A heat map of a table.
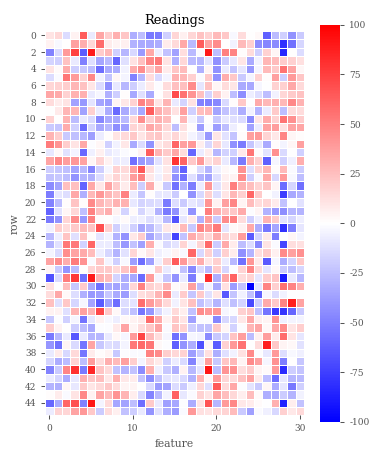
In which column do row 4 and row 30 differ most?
24
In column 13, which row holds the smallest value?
0
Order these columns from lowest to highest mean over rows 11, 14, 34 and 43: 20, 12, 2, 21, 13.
20, 21, 2, 13, 12
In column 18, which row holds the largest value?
1
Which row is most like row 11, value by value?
3
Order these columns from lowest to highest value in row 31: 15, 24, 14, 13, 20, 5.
5, 24, 15, 20, 13, 14
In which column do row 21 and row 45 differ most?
17
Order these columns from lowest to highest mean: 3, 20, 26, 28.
28, 20, 26, 3
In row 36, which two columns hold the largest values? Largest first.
11, 28
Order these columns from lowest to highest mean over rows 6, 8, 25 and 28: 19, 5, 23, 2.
23, 19, 2, 5
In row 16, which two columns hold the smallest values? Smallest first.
16, 5
